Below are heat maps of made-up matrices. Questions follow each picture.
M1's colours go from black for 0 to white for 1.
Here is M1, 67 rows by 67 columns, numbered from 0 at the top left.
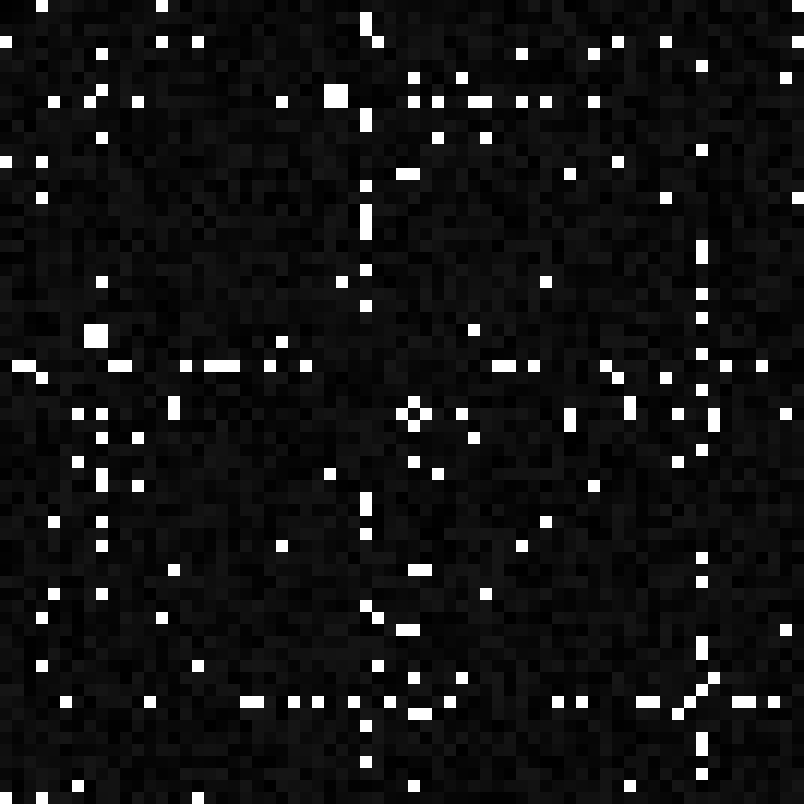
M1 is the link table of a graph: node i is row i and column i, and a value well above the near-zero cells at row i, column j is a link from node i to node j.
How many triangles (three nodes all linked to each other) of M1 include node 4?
2
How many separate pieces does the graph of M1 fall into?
4
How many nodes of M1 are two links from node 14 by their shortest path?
8
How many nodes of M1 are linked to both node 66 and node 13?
2
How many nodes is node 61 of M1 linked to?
1
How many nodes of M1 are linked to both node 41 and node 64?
0
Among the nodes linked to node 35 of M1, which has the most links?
node 34
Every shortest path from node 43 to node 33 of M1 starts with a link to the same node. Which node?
node 8
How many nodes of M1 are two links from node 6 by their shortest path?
8
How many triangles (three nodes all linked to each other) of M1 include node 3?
7
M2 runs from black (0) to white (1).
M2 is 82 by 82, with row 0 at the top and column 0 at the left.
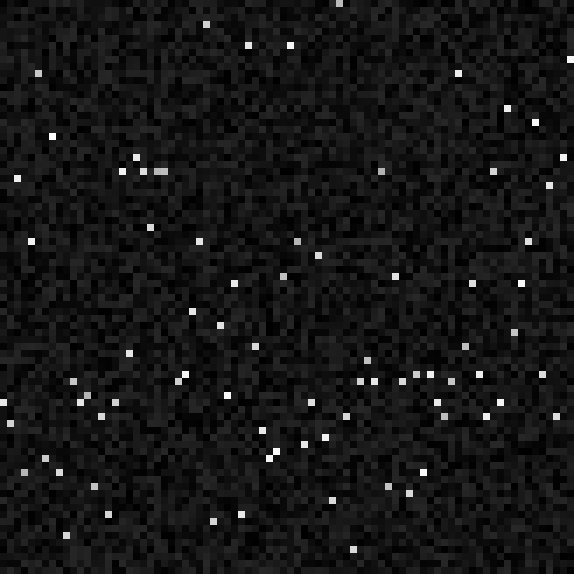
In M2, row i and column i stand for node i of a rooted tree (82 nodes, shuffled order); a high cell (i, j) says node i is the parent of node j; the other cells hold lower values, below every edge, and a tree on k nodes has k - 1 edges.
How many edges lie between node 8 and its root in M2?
6
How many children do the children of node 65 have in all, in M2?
2
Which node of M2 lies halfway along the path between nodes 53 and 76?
24
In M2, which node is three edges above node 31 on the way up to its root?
57
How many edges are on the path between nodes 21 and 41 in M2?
9
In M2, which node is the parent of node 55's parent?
59
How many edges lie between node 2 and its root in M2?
3
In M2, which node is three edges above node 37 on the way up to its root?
54
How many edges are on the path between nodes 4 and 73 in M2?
2
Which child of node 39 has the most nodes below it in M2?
40
